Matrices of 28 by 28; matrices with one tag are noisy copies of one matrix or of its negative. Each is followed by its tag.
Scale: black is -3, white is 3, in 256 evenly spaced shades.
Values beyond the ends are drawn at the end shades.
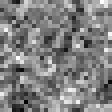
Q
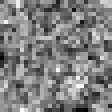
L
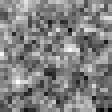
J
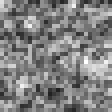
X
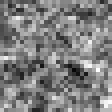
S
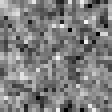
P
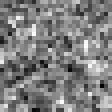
S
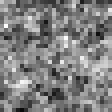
X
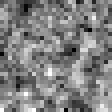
J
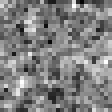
X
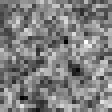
S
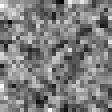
P
